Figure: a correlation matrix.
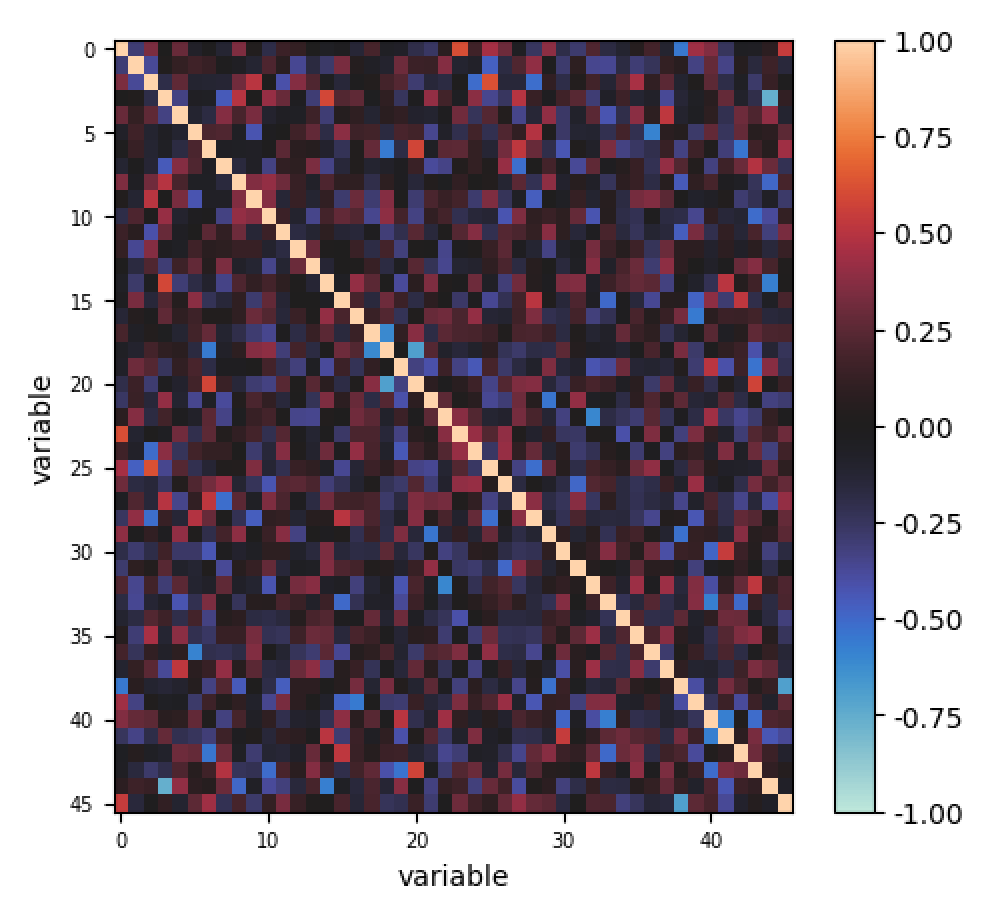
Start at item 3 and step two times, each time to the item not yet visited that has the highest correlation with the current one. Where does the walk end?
41
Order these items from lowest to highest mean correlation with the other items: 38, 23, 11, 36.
38, 36, 11, 23
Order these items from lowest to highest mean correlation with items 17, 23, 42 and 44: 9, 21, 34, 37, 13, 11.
21, 9, 11, 34, 37, 13
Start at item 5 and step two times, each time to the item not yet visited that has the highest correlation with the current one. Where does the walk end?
15
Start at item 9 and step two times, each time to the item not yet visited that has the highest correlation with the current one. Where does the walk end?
25
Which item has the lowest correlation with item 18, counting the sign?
20
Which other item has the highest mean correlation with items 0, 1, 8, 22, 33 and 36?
23
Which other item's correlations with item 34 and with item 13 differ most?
37
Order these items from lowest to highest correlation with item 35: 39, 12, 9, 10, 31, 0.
10, 39, 0, 12, 31, 9
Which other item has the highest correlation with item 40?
19
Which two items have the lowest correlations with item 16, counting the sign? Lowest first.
39, 32
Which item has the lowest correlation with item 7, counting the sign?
27
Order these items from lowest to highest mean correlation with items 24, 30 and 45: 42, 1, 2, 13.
2, 1, 13, 42
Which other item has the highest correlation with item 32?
43
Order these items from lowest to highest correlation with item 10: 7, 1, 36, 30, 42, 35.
7, 35, 42, 36, 30, 1
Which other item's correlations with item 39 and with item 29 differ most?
42
